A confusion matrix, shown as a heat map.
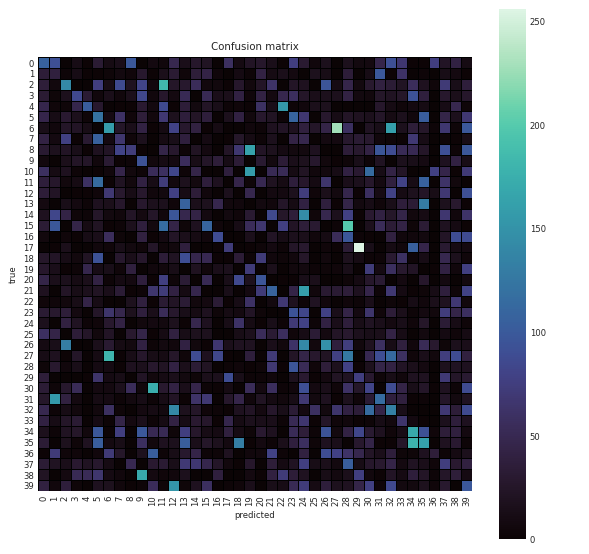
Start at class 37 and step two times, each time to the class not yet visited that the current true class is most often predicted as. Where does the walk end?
23
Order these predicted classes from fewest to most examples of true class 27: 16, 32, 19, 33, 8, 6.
8, 19, 33, 16, 32, 6
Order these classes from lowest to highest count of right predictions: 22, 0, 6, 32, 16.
22, 16, 0, 32, 6
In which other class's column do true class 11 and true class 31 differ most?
1
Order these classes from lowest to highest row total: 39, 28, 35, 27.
28, 39, 35, 27
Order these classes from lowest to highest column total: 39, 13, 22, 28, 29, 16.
16, 22, 29, 13, 39, 28
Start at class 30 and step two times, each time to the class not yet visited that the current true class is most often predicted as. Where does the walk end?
19
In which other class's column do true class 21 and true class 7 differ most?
24
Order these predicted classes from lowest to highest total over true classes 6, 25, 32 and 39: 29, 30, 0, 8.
8, 29, 0, 30
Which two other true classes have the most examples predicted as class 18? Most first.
35, 20
